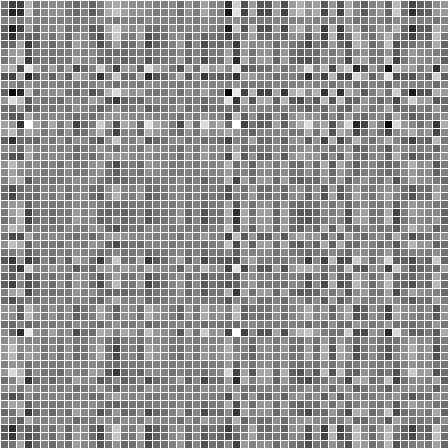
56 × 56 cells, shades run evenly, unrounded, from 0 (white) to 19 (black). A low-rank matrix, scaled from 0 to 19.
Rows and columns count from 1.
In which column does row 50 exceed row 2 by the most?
30
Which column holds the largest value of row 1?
29
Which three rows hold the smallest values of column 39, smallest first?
16, 9, 42
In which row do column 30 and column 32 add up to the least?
12
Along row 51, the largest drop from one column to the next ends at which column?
31
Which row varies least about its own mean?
3
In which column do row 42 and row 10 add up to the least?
15
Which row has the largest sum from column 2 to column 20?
10
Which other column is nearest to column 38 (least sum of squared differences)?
14
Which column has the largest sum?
2
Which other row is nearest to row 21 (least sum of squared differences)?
44
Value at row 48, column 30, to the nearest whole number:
16
